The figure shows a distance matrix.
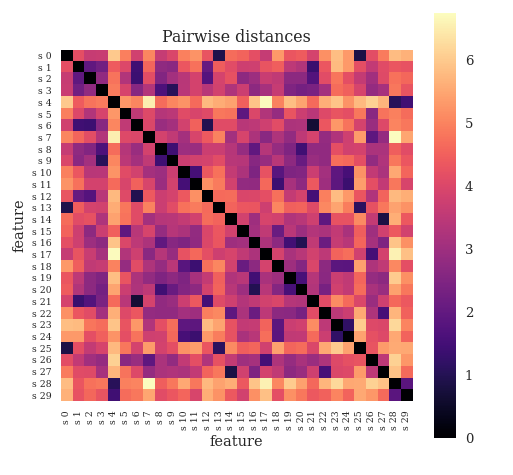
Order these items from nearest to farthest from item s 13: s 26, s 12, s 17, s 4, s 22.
s 17, s 26, s 12, s 22, s 4
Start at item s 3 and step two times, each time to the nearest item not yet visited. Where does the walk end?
s 8
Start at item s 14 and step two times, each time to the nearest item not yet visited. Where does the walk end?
s 22
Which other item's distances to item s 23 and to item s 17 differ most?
s 24
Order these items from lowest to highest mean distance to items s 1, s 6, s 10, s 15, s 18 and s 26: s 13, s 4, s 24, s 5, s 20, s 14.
s 20, s 5, s 24, s 14, s 13, s 4
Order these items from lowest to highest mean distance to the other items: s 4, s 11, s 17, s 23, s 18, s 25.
s 18, s 11, s 17, s 23, s 25, s 4
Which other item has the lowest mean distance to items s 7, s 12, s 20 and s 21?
s 6
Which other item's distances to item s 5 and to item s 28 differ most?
s 4
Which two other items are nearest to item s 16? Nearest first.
s 20, s 19
